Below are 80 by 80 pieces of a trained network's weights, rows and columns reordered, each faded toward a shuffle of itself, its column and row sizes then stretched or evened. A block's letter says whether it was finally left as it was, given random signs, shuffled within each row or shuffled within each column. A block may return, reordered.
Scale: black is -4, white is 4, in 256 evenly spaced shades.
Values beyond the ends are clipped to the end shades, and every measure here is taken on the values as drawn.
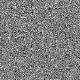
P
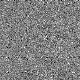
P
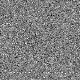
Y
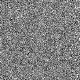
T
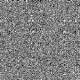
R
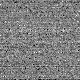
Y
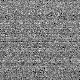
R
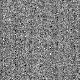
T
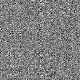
R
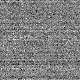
R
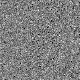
T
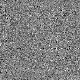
P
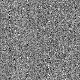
T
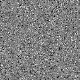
T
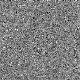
P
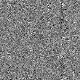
P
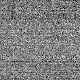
R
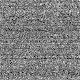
Y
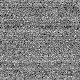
Y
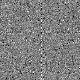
P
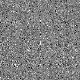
P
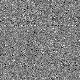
P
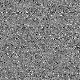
Y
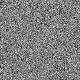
T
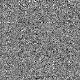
P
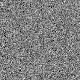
T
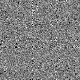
P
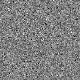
P
